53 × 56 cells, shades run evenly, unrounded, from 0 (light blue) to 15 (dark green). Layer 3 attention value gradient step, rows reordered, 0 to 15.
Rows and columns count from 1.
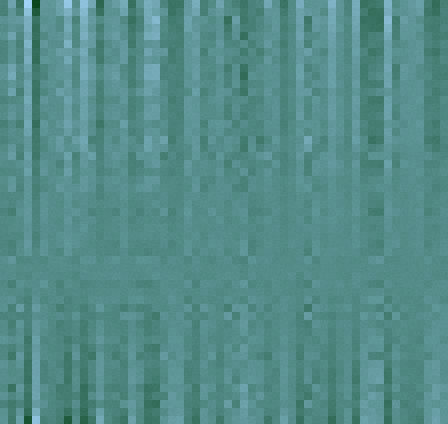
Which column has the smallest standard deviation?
37
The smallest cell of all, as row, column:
1, 4
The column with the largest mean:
5
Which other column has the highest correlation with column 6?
40
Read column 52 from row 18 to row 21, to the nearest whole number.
7 7 7 7
